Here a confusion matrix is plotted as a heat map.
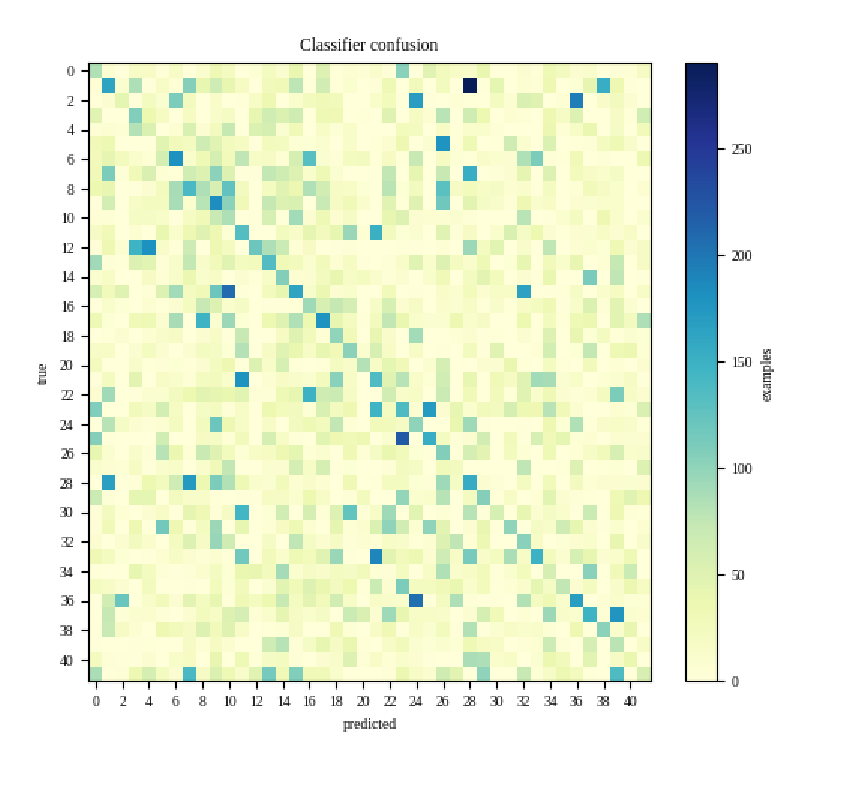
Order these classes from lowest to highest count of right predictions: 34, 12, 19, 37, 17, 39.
34, 39, 19, 12, 37, 17
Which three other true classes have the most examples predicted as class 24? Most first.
36, 2, 18
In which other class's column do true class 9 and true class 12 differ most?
4
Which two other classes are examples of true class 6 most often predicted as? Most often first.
16, 33
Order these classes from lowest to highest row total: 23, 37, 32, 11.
32, 11, 37, 23
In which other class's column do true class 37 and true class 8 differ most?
39
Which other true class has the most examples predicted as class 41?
17
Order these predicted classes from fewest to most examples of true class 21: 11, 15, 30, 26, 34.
15, 30, 26, 34, 11
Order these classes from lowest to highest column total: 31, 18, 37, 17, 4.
31, 4, 37, 18, 17
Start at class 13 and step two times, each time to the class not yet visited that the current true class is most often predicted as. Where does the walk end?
23
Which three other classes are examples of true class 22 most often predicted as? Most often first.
16, 39, 1
